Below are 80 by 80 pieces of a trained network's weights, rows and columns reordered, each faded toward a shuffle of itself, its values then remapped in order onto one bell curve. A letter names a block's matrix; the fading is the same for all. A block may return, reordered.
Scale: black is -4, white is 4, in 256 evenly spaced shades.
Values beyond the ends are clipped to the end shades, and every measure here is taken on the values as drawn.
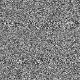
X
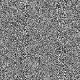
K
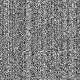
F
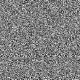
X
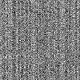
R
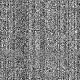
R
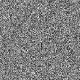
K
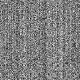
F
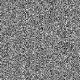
K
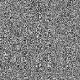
K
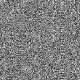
K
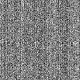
F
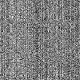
R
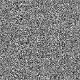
K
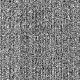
R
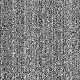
F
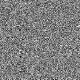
X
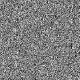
K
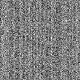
F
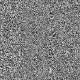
K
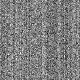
F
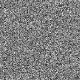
K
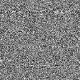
X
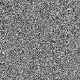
K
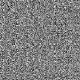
K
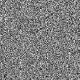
K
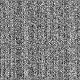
R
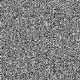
K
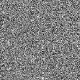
K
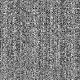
F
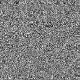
X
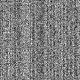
R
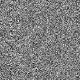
K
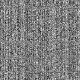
R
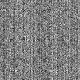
F
